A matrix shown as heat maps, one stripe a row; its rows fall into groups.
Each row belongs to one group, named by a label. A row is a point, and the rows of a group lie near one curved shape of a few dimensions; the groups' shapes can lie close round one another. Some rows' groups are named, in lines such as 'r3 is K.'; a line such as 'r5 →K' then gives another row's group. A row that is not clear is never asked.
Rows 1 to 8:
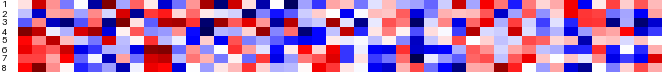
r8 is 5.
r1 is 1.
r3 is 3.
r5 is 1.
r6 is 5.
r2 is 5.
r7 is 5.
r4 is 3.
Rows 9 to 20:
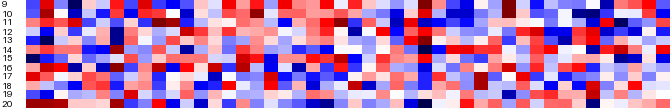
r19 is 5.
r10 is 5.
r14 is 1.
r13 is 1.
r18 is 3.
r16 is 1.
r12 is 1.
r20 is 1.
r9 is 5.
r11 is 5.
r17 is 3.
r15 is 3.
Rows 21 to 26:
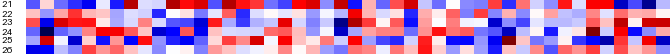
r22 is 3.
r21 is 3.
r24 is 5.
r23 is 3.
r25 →5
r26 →5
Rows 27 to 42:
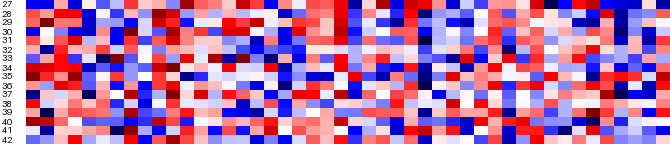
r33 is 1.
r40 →5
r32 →5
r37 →3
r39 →5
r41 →1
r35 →1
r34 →5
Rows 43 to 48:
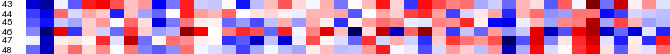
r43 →5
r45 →5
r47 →5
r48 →5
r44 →1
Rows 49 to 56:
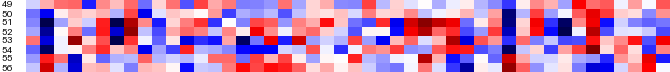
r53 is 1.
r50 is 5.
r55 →5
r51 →1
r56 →5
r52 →1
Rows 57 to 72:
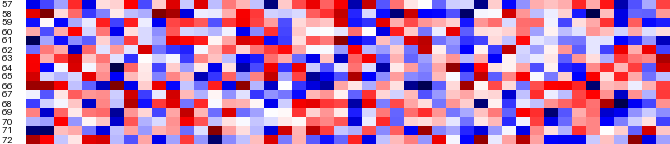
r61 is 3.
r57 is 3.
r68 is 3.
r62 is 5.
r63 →3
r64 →1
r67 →5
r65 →3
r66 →1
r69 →1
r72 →3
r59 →3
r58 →5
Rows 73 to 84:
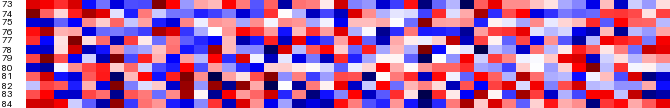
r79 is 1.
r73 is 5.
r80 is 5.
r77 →1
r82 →1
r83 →3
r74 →3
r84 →1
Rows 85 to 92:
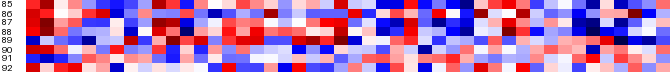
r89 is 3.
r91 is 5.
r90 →1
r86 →3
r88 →5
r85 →5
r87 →5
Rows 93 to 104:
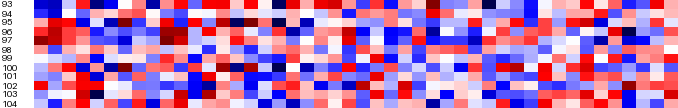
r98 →3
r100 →1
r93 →3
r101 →3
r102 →3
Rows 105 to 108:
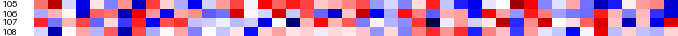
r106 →3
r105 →5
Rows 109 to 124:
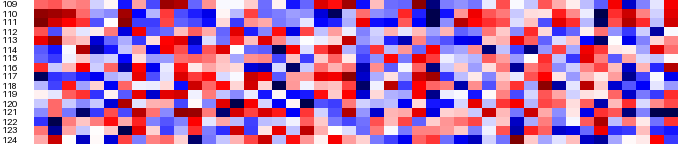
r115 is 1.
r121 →3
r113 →5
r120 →1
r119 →5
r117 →3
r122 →5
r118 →1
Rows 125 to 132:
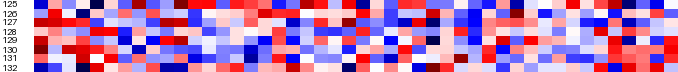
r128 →3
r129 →5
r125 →3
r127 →5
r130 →3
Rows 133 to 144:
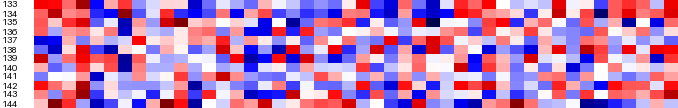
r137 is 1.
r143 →3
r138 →3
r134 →1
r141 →3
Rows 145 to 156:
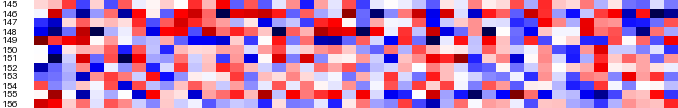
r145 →1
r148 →3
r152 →3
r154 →1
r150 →1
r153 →5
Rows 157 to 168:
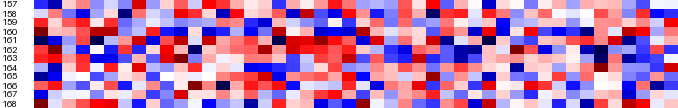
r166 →3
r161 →3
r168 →3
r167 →3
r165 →3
